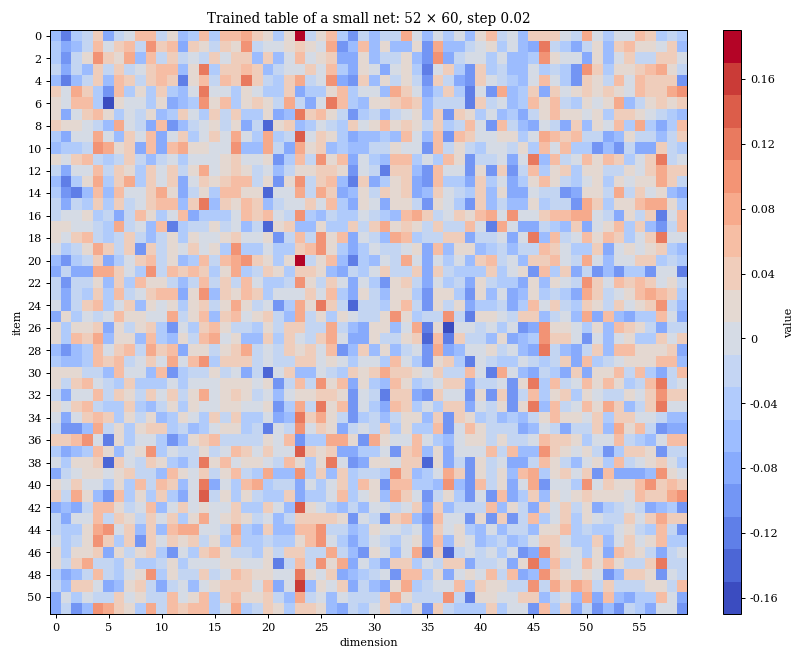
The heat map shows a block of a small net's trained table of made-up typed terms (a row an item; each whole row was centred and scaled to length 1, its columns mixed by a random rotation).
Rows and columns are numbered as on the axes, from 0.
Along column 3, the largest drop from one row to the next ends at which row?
37
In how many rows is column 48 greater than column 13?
21
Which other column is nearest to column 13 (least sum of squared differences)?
24
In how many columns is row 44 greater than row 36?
23
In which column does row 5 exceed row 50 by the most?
59
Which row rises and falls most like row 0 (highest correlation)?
20
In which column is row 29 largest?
14
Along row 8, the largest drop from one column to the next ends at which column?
11
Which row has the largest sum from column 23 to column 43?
16
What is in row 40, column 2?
0.04
